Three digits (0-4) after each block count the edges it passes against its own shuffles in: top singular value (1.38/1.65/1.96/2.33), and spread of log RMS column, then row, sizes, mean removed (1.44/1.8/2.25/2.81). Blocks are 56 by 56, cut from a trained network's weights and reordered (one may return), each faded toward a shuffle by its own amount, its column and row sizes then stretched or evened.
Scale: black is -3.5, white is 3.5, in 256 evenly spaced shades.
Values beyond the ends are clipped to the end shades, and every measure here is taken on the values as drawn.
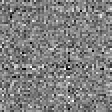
3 1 3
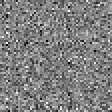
2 2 0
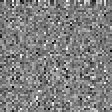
3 2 1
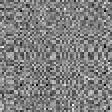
4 0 1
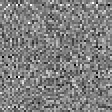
3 0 1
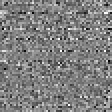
0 1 4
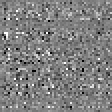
0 2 4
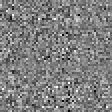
0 2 3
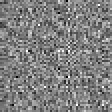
3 2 2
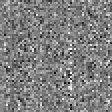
0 3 1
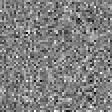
3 2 3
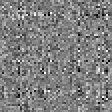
3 3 2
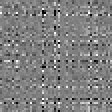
4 4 4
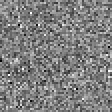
0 0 2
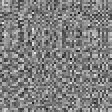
4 2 1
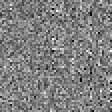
0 2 0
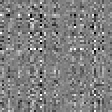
4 4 2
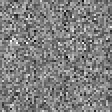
0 2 1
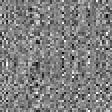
4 4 2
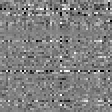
3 1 4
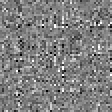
1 3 2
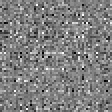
2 3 3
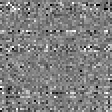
1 3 4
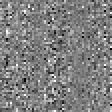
1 4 0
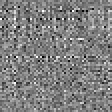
3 1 3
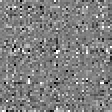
1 3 3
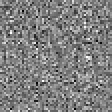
3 2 1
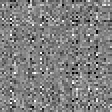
2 4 3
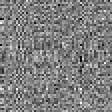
4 3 0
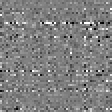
1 2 4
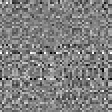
4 1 3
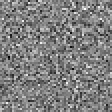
2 0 0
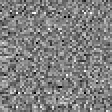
3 0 1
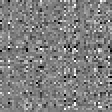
2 4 3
